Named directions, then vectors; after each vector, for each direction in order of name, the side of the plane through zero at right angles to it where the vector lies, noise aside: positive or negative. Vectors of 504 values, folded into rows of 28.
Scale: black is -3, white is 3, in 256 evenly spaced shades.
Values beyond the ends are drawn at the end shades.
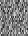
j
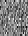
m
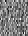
positive, positive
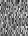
positive, negative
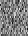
positive, negative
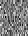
positive, negative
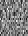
negative, negative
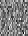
positive, positive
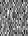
negative, negative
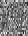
positive, positive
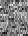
positive, negative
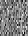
negative, negative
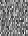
positive, positive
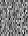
negative, negative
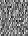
positive, positive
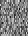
negative, positive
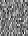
positive, positive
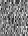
positive, negative
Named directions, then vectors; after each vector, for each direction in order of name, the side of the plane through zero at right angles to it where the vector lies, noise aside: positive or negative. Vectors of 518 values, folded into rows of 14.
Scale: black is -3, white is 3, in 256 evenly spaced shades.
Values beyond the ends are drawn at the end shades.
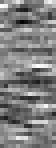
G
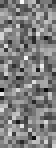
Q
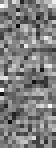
positive, negative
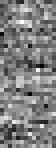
negative, negative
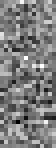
positive, positive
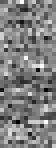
positive, positive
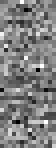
positive, positive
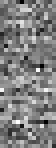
negative, negative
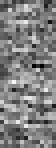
negative, negative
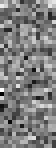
positive, negative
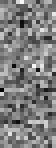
positive, positive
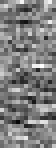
positive, positive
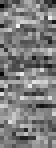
negative, positive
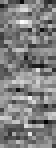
negative, negative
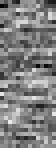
negative, positive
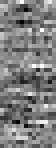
positive, positive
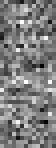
negative, negative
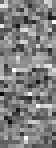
positive, negative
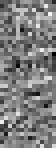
negative, positive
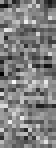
negative, positive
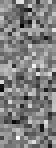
positive, positive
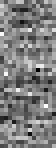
positive, positive
